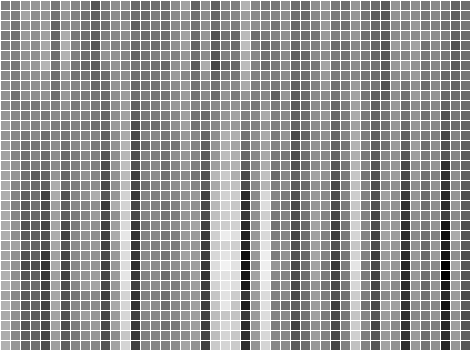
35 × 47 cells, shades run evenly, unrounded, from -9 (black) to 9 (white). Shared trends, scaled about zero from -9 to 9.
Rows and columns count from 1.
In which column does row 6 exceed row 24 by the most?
25
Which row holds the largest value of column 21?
7
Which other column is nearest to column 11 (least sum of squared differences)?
34
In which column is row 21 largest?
27
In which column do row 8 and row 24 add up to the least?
45
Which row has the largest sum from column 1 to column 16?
6
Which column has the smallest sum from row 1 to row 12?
39
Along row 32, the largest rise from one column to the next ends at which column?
22
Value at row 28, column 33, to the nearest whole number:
0
